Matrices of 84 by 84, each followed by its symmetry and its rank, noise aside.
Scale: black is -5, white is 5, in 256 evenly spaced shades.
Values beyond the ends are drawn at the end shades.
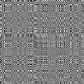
antisymmetric, rank two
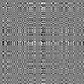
antisymmetric, rank two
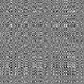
no symmetry, rank three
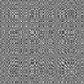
symmetric, rank three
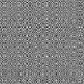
no symmetry, rank three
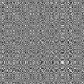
symmetric, rank three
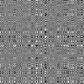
antisymmetric, rank two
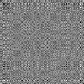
symmetric, rank four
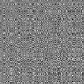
antisymmetric, rank four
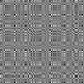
symmetric, rank two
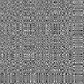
antisymmetric, rank four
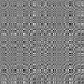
symmetric, rank two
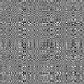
no symmetry, rank three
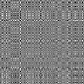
no symmetry, rank two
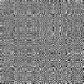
no symmetry, rank four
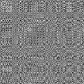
symmetric, rank four
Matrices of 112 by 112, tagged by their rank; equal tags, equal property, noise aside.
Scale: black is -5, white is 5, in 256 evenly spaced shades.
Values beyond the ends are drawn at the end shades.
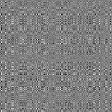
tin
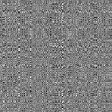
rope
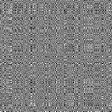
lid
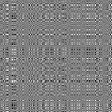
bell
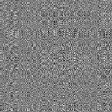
rope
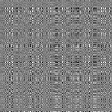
bell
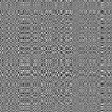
bell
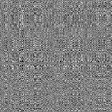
rope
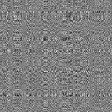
rope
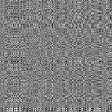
lid
